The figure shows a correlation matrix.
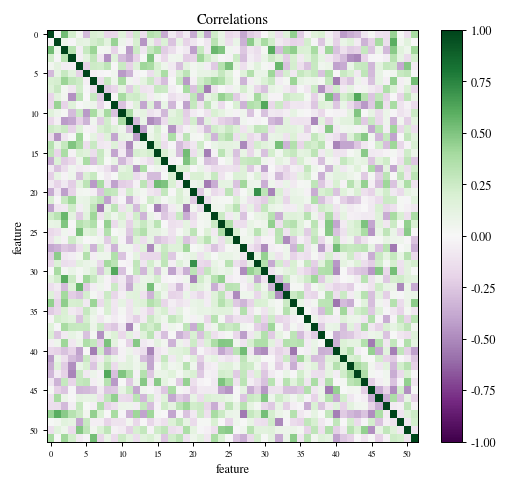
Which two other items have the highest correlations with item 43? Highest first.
8, 10
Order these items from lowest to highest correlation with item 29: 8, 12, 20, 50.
50, 12, 8, 20
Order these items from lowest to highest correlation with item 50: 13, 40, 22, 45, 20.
45, 40, 22, 20, 13
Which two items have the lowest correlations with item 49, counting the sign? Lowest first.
32, 4
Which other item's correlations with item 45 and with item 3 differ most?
48
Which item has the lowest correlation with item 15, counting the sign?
22
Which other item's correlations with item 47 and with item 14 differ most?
27
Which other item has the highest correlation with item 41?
35
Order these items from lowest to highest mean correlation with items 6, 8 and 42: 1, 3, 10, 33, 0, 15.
3, 0, 15, 33, 1, 10
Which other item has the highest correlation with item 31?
2
